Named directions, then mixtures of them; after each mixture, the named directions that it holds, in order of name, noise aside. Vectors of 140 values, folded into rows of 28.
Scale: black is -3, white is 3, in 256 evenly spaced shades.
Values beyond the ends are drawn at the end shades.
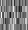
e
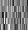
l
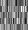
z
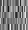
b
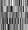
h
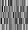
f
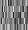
f, l.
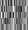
e, f.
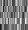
f, h, z.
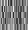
e, f, l.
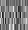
b, e, l.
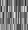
e, z.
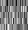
h, z.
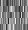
b, e, h.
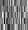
l.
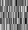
f, z.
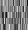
h, l.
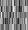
e, h.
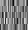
l, z.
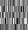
e, l, z.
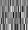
b, f, l.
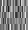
b.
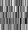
f, h, z.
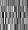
e, l.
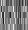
e, l, z.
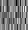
b, z.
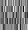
f, h, l.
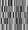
e, f.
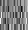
b, e, z.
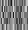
e, f.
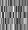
e, f, l.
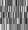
f, z.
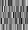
f.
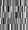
b.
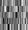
b, h.
